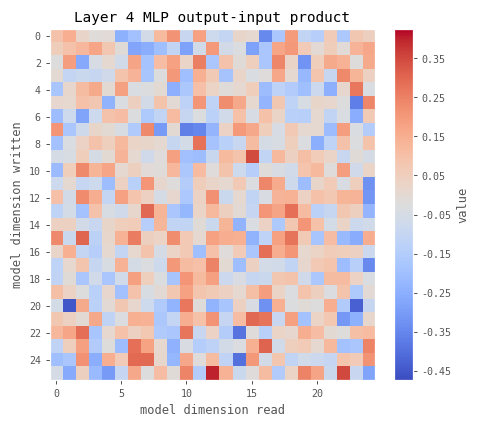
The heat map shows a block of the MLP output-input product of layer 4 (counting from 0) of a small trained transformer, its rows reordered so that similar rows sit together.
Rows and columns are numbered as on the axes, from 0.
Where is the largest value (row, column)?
25, 12
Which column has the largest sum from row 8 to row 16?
18
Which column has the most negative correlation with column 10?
3
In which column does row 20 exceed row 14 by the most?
10
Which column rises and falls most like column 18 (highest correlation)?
0
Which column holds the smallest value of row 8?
20
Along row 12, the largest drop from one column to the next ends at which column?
24
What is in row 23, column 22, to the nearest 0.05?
-0.2
